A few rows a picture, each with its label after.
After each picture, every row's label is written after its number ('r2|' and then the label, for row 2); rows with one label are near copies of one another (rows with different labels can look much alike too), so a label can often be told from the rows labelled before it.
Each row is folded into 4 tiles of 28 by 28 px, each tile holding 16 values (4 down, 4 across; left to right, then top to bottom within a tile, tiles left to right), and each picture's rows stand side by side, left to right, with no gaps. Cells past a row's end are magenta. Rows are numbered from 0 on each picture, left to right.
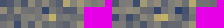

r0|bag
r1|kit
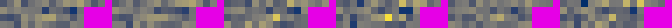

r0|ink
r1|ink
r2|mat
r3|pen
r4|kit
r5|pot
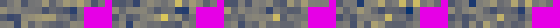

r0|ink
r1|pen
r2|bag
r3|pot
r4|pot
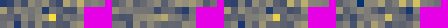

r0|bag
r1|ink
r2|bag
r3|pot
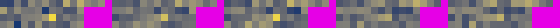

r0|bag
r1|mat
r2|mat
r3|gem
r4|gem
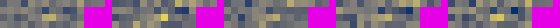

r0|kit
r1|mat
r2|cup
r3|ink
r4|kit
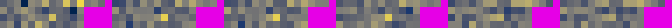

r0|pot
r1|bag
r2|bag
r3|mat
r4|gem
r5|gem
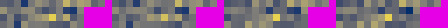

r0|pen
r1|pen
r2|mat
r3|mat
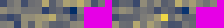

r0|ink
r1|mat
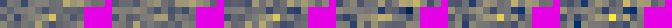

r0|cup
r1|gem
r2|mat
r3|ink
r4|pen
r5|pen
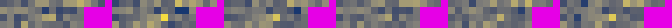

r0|gem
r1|mat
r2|mat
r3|gem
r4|pot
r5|cup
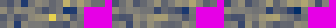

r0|pen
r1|ink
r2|ink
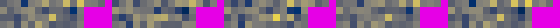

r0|pot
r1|ink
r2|pen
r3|pot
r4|pot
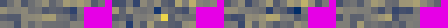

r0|ink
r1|bag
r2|ink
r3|gem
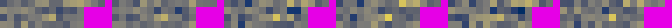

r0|gem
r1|kit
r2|pen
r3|cup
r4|ink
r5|bag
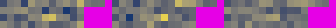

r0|kit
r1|cup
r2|gem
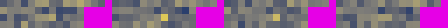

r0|gem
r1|mat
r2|bag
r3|ink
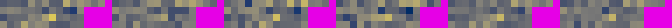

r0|mat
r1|gem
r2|pot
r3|ink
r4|mat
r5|bag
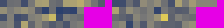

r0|gem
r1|bag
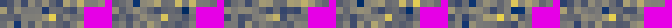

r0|bag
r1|pot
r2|gem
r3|pot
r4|pen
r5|bag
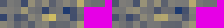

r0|kit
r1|kit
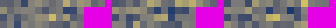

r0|pen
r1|gem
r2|kit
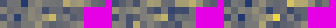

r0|cup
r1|gem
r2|cup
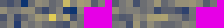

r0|pen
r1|ink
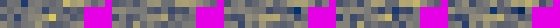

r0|cup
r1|gem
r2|ink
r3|gem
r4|ink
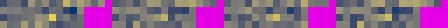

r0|mat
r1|gem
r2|kit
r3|gem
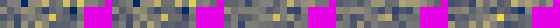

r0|pot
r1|pot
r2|pen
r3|gem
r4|mat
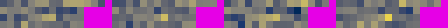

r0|gem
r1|bag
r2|ink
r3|mat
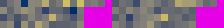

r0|pot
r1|cup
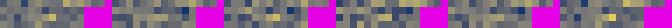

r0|cup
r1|ink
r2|kit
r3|gem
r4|ink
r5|cup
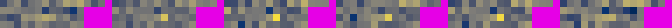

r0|ink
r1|bag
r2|bag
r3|cup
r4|bag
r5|ink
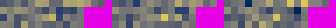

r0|gem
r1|pen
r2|pot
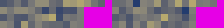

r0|gem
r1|pot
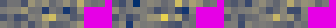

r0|kit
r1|pen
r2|pen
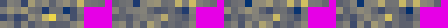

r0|kit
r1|pot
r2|pot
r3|pot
